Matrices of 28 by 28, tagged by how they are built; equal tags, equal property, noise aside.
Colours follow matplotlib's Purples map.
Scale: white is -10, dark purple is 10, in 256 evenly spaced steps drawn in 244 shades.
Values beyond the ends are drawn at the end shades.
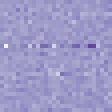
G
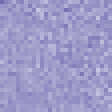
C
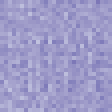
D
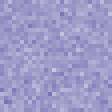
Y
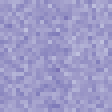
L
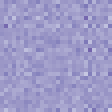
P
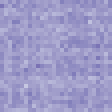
D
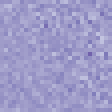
C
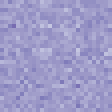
P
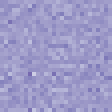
P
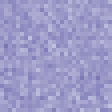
D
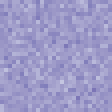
Y
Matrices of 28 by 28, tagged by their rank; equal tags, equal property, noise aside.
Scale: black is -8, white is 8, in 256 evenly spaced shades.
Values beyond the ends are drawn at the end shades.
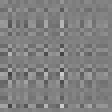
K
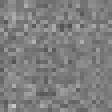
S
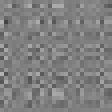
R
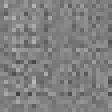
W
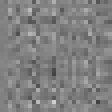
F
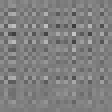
K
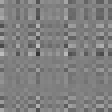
K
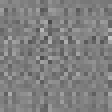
F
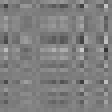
K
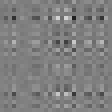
K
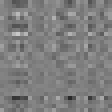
R
